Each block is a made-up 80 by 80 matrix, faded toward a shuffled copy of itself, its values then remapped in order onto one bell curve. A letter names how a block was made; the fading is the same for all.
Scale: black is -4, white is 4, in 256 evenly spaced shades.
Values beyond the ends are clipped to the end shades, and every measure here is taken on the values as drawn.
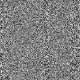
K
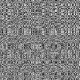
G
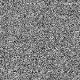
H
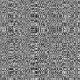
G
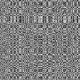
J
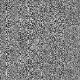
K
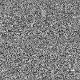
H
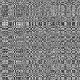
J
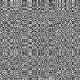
J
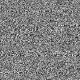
H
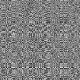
G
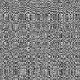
G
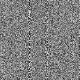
K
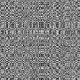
J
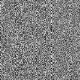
K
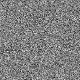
H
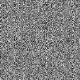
K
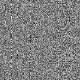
K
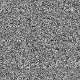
H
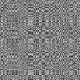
J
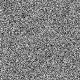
H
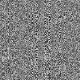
K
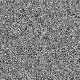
H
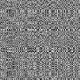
G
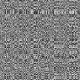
G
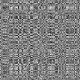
J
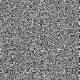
K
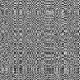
J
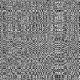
G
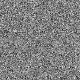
H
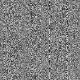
K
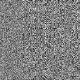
K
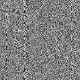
K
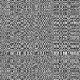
J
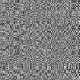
G
